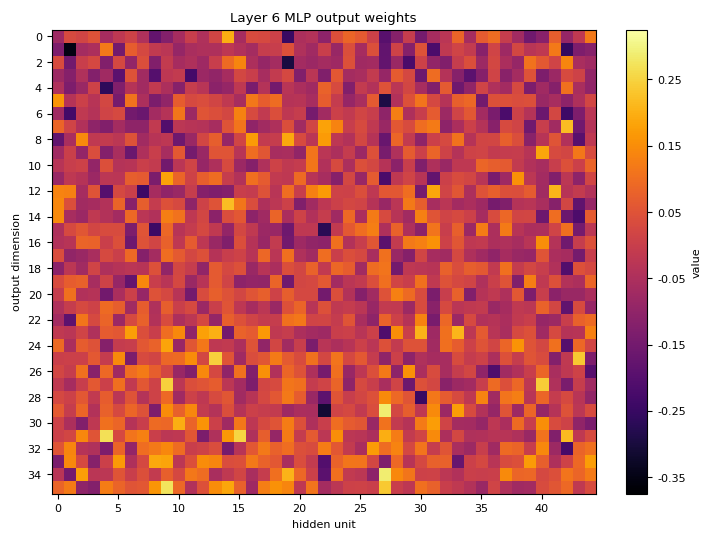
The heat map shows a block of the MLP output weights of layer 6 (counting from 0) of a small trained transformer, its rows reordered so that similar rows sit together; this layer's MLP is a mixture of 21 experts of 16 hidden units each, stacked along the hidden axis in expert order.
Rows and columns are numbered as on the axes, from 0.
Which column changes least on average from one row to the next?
24
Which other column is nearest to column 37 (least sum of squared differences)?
35
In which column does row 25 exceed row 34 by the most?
13
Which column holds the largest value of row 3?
31
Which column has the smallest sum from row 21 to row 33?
22
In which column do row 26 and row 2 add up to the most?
15
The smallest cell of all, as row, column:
1, 1
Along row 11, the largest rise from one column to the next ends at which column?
9
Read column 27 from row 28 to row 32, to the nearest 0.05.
0.15 0.3 0.1 0.2 0.1
